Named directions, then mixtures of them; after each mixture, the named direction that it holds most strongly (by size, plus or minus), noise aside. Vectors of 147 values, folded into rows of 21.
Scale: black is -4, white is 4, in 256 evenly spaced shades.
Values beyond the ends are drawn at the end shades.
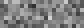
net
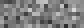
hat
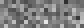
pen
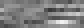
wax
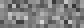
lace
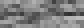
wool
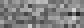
hat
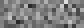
net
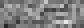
wax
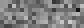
lace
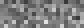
pen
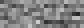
wax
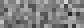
net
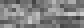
wool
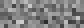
pen
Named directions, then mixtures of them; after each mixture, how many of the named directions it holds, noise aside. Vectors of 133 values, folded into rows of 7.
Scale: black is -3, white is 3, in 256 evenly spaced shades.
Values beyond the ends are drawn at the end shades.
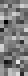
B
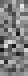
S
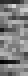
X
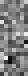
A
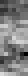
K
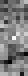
three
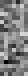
three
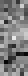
four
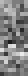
two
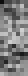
three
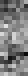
two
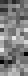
four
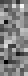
four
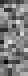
two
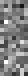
three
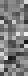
one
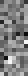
one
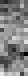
two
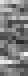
two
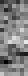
four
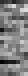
one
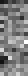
four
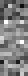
four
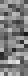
three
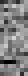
three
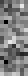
three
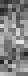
two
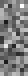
two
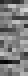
one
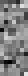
three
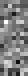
one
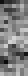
four
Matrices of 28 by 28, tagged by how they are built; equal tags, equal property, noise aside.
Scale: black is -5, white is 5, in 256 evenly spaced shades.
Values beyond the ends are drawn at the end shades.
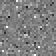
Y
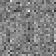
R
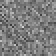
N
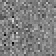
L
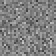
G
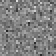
L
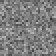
G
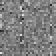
L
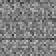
G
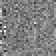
L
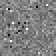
Y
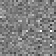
R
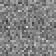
G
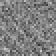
N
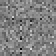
L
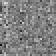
L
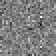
L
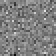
L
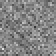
N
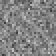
N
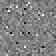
Y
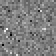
Y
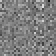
R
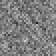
N
